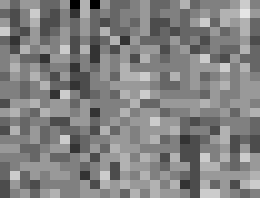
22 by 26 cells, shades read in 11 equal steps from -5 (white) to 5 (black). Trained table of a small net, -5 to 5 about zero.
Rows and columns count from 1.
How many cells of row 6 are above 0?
10
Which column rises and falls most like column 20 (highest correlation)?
24
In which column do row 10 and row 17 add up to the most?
8
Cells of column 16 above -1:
12
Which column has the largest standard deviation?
21
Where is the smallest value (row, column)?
2, 25
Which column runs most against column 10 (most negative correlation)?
9
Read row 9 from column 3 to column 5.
0 -2 0
